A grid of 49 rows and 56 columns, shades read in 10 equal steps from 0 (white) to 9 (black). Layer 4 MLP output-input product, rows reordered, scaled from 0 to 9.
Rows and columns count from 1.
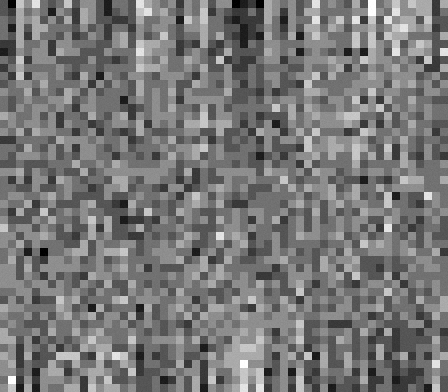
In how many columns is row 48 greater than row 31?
30
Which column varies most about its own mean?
31
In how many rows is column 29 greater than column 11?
21
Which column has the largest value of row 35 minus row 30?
6
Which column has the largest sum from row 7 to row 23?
33
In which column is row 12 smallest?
47
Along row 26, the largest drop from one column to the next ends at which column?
17
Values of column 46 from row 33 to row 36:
6 6 5 5
